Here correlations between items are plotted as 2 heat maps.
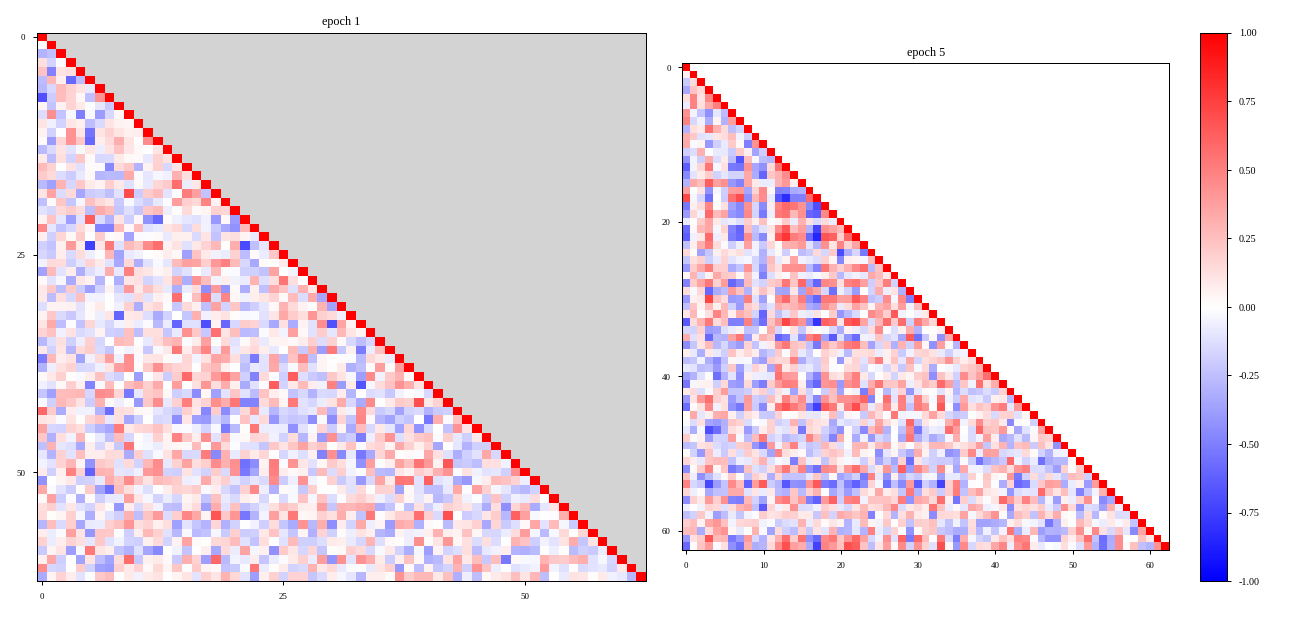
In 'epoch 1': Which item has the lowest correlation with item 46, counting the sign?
33
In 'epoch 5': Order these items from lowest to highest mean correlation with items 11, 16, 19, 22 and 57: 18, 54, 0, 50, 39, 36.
54, 0, 39, 50, 36, 18
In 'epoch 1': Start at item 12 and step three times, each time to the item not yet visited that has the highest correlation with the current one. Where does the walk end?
51
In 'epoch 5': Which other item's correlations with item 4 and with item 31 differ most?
40
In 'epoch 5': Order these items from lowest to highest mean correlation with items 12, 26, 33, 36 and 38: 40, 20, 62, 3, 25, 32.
32, 20, 25, 3, 40, 62
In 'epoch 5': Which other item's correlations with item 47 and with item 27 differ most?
4
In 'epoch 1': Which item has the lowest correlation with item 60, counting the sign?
48
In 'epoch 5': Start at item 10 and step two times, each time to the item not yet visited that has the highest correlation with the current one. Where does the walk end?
17
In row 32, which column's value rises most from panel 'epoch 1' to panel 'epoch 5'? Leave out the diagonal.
8
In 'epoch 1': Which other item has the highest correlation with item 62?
37
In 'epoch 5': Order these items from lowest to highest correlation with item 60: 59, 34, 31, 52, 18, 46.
46, 34, 18, 52, 31, 59
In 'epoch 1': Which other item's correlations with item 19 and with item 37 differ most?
56
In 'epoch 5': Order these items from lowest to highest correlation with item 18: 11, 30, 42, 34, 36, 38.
42, 34, 11, 38, 36, 30
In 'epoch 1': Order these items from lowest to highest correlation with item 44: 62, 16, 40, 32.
40, 16, 32, 62
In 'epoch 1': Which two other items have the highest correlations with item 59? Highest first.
5, 21
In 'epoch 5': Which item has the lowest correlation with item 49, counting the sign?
10
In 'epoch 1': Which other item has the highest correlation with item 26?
39
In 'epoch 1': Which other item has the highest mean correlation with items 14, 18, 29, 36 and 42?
55
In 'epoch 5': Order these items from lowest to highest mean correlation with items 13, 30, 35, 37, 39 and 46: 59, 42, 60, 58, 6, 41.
42, 60, 59, 6, 41, 58
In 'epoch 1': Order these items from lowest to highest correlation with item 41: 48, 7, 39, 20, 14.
14, 39, 48, 20, 7
